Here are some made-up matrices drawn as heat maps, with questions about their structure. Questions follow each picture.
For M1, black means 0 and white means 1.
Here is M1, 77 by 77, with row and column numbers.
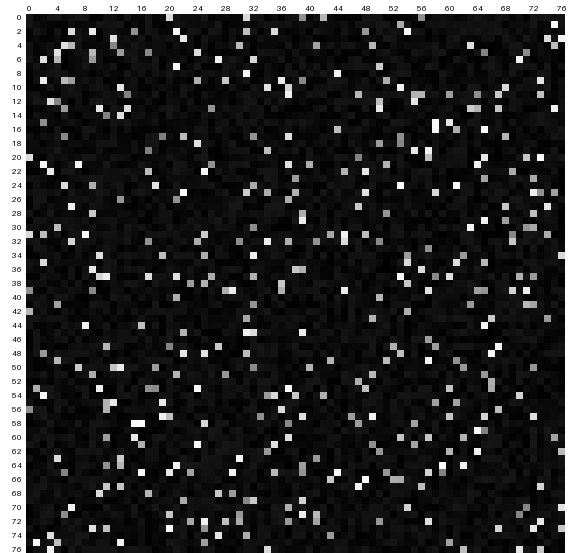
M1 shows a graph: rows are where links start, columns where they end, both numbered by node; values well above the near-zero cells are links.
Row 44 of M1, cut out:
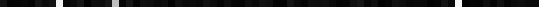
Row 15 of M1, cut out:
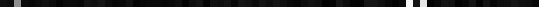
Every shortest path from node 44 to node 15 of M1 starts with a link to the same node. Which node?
node 16
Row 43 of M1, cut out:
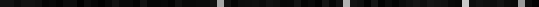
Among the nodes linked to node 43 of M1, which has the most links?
node 31
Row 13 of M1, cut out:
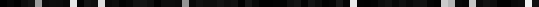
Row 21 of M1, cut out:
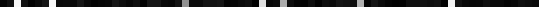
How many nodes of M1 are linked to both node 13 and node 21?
2
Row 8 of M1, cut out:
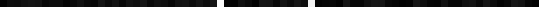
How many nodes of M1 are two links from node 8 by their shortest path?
10
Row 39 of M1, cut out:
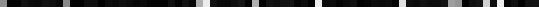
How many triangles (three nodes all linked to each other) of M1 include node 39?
4
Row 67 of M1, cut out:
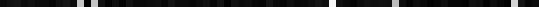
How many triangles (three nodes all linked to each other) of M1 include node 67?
3
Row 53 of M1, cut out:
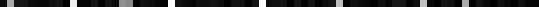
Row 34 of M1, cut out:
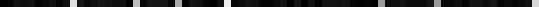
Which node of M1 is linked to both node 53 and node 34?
node 10
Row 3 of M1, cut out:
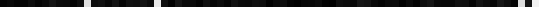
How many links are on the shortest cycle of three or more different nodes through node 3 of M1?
5
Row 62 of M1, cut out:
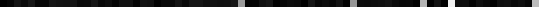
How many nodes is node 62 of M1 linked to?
5
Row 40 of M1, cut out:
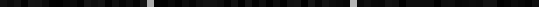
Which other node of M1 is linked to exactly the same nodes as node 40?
node 7
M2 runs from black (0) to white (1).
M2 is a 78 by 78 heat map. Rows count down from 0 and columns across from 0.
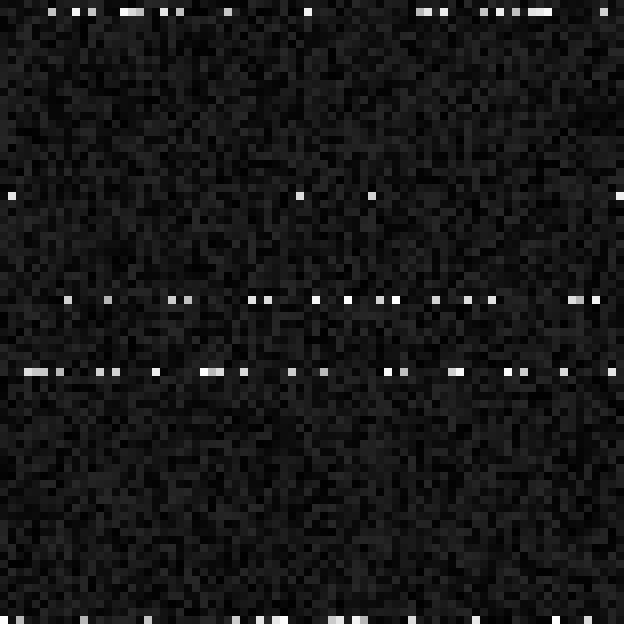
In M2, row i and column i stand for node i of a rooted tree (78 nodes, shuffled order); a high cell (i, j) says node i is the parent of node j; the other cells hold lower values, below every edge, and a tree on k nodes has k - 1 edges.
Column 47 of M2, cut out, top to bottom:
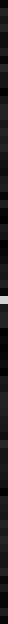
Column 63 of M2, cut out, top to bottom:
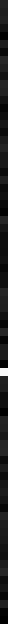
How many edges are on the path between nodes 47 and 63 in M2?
4
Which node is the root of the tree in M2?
24
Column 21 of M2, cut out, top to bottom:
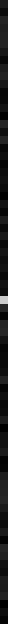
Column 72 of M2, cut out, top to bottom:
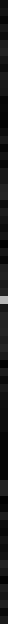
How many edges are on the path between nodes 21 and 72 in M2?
2
